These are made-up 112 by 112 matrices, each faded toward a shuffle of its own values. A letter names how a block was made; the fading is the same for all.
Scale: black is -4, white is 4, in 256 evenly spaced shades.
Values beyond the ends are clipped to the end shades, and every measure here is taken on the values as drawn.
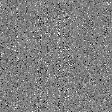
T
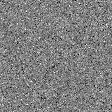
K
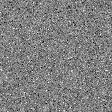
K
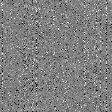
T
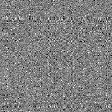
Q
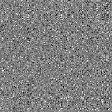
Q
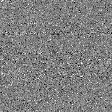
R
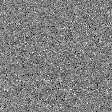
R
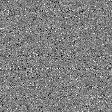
R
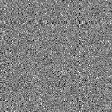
Q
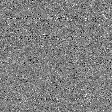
R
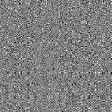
Q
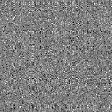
Q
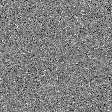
K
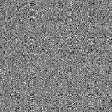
Q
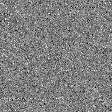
R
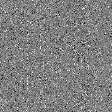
T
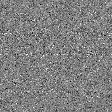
R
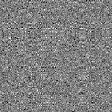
Q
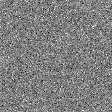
K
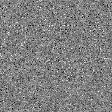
R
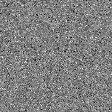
R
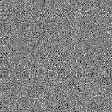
Q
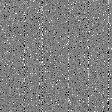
T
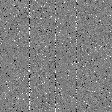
T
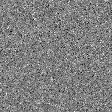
K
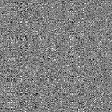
Q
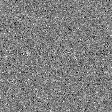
R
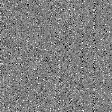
T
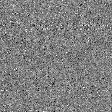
R
